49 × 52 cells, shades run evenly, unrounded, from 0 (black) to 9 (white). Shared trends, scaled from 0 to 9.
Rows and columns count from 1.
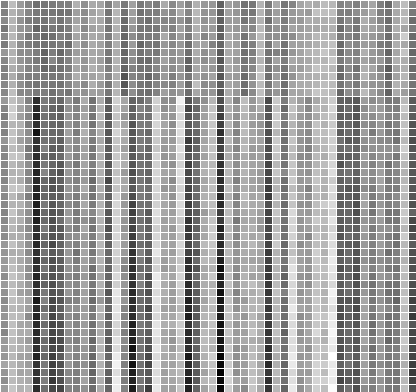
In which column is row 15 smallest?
5
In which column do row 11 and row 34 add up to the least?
28
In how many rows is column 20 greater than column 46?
37
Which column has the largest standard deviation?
17
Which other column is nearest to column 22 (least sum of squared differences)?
48
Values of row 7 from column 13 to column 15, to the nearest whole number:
6 4 6
